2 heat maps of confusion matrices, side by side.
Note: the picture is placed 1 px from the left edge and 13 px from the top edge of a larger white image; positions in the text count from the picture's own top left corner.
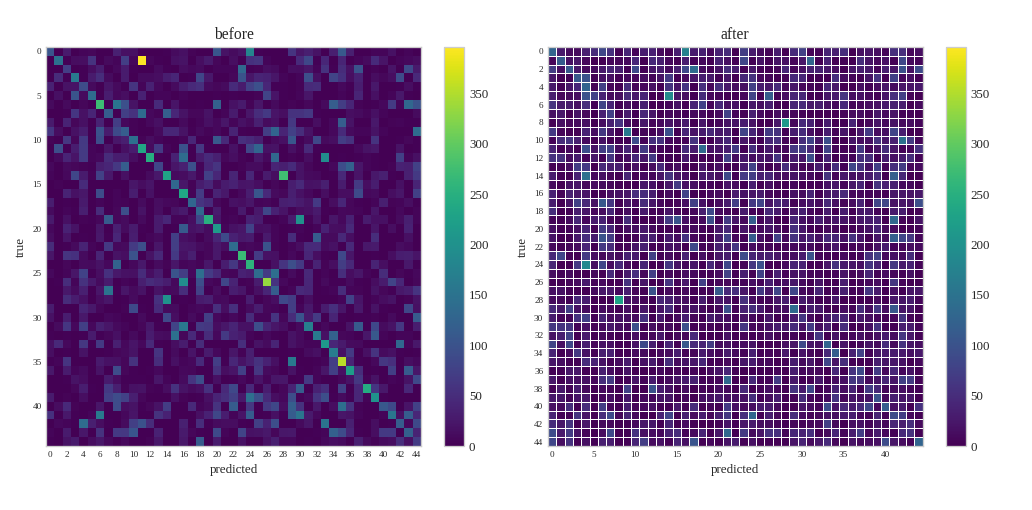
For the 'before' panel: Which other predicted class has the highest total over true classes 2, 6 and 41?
43
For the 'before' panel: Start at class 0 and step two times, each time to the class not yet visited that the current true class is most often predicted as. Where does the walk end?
8
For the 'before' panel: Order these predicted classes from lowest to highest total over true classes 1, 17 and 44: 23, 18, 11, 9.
23, 9, 18, 11
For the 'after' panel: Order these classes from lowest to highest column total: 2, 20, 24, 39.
20, 2, 39, 24
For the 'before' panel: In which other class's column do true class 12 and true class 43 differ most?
33
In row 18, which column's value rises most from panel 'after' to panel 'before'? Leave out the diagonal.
9
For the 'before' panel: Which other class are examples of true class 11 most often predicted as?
25
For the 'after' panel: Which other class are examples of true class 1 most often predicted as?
31
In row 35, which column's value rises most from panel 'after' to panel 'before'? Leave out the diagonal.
29
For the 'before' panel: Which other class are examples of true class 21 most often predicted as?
32
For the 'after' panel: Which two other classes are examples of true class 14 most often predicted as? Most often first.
4, 41
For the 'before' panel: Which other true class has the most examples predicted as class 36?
13
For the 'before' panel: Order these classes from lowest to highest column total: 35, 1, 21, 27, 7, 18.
1, 21, 7, 27, 18, 35
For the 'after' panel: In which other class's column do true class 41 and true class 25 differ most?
24
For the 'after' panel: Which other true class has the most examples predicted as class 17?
2
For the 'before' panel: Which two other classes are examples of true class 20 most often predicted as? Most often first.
16, 24
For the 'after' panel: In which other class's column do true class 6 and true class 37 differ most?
21
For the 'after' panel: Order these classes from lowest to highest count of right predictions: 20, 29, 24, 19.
20, 24, 19, 29
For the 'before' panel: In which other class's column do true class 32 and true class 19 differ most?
30
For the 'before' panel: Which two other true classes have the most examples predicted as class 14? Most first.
28, 7
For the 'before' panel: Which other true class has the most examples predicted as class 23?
2
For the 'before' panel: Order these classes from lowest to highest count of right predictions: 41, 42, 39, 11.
42, 41, 39, 11
